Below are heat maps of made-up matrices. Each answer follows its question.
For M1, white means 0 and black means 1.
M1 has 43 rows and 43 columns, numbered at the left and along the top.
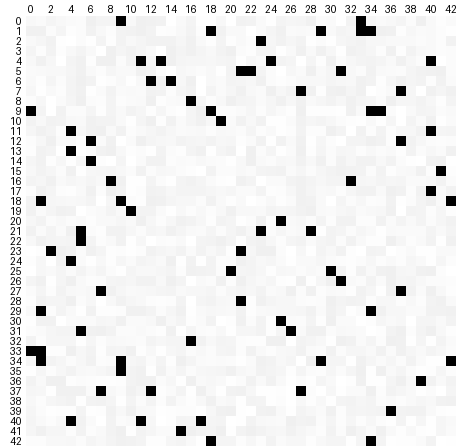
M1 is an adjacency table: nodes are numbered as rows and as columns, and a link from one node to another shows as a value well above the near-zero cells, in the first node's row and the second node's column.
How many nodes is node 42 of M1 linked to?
2
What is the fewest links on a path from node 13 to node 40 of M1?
2
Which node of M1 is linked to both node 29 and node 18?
node 1
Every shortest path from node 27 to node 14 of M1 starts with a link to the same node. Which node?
node 37
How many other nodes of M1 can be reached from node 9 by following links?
8
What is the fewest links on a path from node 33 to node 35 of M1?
3
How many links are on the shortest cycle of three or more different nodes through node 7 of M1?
3
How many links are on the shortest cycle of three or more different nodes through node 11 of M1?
3
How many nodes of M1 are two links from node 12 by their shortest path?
3
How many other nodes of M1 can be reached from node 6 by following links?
5
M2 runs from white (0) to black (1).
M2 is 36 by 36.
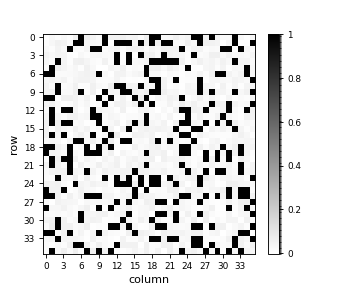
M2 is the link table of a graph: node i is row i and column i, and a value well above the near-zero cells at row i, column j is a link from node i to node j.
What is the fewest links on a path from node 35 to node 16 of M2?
2
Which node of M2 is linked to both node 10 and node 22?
node 15
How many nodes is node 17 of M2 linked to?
8
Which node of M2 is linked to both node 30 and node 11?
node 18
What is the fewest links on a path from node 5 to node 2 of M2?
4
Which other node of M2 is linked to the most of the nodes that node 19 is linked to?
node 26
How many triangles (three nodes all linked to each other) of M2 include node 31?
2
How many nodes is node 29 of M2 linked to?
7
